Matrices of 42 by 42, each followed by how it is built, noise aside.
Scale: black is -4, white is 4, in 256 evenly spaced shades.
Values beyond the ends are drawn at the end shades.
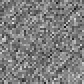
Hankel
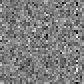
uneven columns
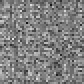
blocks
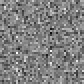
uneven columns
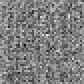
blocks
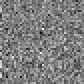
low rank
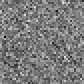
Toeplitz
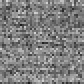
blocks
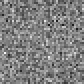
blocks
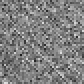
Toeplitz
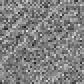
Hankel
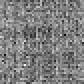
blocks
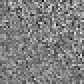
upper triangular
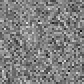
Toeplitz
